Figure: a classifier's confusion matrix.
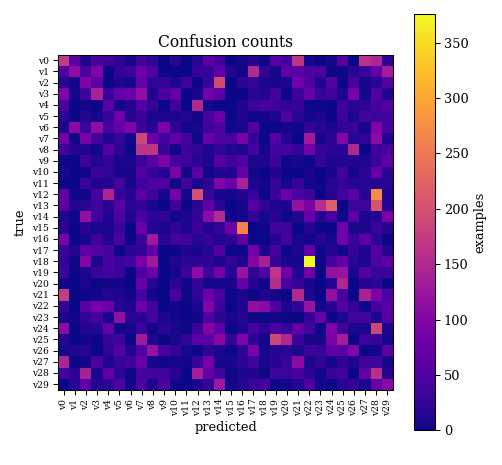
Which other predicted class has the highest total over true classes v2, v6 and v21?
v14
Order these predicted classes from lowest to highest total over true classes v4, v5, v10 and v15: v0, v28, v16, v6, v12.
v6, v0, v28, v12, v16
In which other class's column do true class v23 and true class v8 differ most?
v7
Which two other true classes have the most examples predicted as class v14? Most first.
v2, v29
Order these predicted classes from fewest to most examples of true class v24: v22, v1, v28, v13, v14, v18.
v1, v18, v22, v14, v13, v28
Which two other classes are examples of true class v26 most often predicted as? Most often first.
v8, v17
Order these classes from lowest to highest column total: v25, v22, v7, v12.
v12, v25, v22, v7
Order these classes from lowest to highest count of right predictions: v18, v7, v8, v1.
v1, v18, v8, v7
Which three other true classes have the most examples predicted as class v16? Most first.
v15, v11, v19
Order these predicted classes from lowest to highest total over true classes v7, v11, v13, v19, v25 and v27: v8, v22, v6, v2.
v6, v2, v8, v22
